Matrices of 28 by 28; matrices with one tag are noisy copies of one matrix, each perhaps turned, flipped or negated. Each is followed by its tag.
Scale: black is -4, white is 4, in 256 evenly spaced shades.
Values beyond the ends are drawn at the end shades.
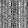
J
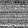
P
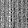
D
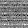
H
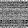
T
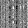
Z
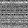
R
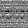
Z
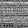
P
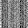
T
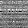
D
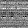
J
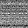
R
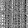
P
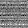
H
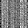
T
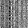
D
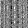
Z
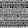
T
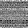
T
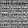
H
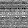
J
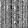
Z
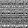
R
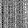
P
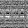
Z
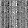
J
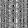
Z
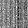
D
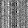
J
